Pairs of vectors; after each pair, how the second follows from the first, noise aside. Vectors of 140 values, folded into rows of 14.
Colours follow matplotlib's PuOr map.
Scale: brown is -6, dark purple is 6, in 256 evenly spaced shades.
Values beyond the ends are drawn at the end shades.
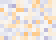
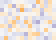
sign-scrambled.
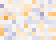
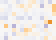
reversed, partly zeroed.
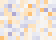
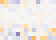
wrapped around, negated, partly zeroed.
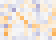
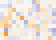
sign-scrambled.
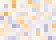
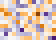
wrapped around, negated, scaled up.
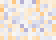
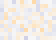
negated, shrunk.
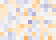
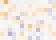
reversed, partly zeroed.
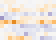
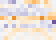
reversed.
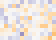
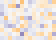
sign-scrambled.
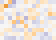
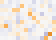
reversed, partly zeroed.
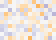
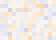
shrunk.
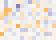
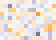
reversed.
